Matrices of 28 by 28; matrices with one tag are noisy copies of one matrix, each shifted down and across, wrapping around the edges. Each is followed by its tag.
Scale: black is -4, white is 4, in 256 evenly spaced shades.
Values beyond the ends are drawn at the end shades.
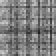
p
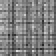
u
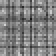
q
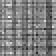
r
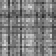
p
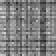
r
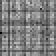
q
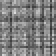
q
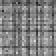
q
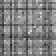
q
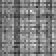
r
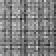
u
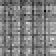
p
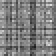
r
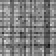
r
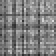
q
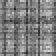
p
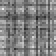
p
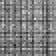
u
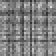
q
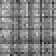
p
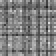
q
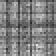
p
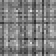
q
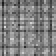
q
